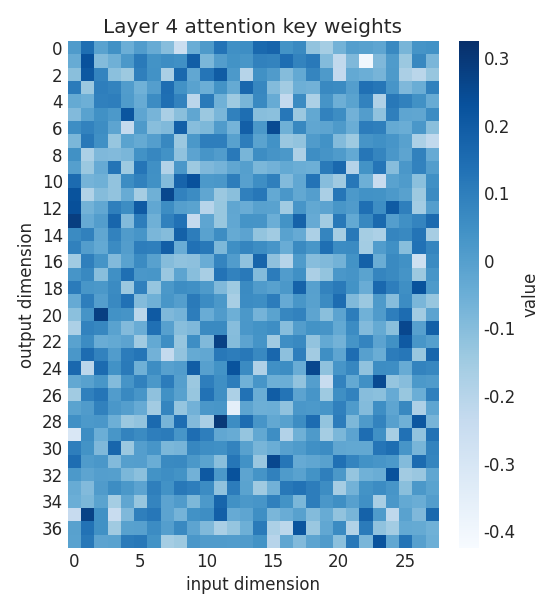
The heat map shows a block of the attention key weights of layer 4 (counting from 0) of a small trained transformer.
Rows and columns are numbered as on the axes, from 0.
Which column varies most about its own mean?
0
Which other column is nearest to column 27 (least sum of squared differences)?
21
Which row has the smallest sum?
36
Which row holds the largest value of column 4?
5
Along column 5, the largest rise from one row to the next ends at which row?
12
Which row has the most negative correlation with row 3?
1
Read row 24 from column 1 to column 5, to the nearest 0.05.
-0.2 0.15 0.05 0.1 -0.05
